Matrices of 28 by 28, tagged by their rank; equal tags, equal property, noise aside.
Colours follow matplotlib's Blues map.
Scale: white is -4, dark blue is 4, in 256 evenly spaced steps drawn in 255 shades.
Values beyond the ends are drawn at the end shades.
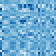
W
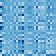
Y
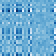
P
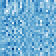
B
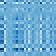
P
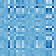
P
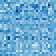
B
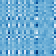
P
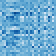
W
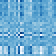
P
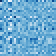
Y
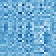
W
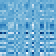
P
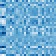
Y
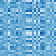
Y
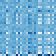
P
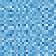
W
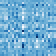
Y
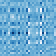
P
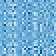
W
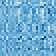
B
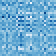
W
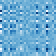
P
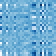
P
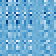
Y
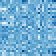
B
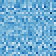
B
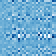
Y
